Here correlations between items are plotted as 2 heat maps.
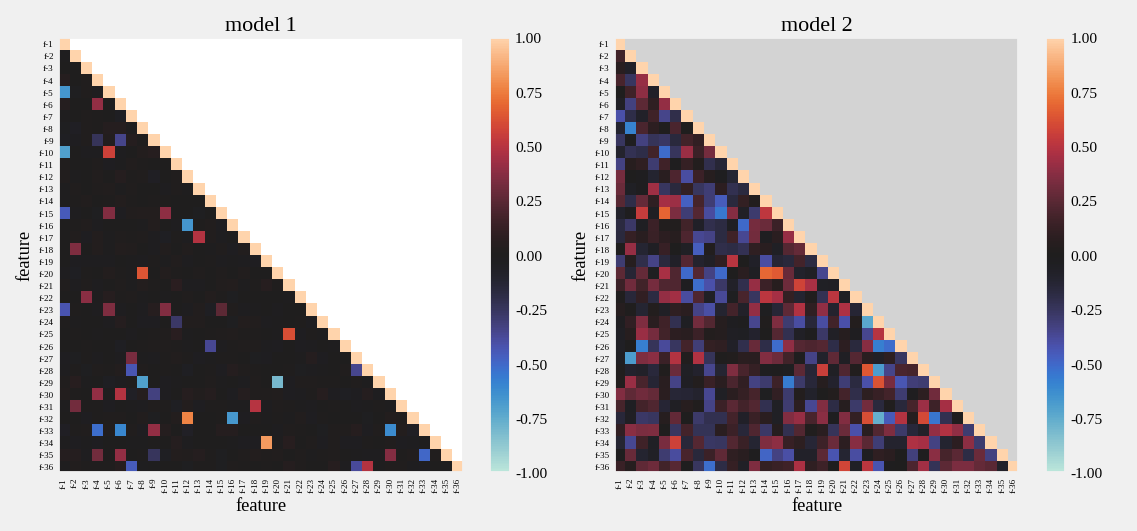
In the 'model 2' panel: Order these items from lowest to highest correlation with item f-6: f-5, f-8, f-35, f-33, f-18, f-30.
f-35, f-33, f-30, f-18, f-8, f-5
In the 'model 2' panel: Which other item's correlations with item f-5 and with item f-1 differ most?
f-15
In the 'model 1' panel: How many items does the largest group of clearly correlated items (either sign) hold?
6
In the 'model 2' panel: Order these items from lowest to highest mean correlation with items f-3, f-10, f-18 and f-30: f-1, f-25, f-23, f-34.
f-34, f-23, f-1, f-25
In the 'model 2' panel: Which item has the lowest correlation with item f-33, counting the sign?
f-22
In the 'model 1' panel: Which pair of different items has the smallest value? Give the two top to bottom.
f-20, f-29
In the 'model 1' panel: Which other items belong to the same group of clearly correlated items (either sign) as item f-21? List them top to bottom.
f-25
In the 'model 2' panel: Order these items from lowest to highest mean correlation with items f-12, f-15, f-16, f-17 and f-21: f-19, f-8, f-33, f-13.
f-8, f-19, f-33, f-13
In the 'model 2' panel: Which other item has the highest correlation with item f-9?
f-10
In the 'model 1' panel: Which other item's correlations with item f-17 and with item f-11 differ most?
f-13
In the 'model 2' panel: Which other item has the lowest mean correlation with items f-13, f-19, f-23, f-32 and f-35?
f-24
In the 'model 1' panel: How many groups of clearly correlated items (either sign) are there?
12
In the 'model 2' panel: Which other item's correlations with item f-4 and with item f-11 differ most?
f-19
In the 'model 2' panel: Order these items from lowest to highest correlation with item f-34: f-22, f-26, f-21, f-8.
f-26, f-21, f-8, f-22
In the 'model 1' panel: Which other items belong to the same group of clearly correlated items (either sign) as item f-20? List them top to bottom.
f-8, f-29
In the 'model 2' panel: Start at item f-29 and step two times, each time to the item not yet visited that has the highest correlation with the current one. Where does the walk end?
f-25
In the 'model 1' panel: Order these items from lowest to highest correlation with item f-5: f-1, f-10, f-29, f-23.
f-1, f-29, f-23, f-10
